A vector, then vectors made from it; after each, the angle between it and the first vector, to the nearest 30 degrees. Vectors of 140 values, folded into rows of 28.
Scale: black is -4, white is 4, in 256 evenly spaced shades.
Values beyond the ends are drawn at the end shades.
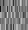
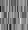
60 degrees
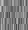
120 degrees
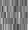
90 degrees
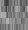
120 degrees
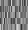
60 degrees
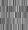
60 degrees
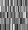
150 degrees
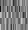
30 degrees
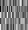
30 degrees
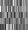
150 degrees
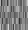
90 degrees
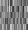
120 degrees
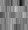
120 degrees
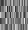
60 degrees
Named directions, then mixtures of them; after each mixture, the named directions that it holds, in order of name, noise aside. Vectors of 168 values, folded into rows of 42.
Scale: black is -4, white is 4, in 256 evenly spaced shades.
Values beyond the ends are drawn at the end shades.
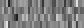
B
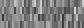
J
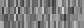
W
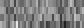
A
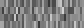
W.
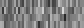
W.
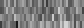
A.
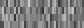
J, W.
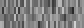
W.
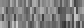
A, J.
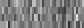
A, B, J.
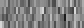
A, J, W.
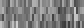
A, J.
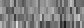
A.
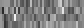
A, B, W.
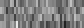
A.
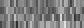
A.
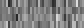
B, W.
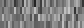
J.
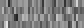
B.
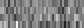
A, B.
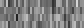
B, W.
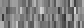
A, J, W.
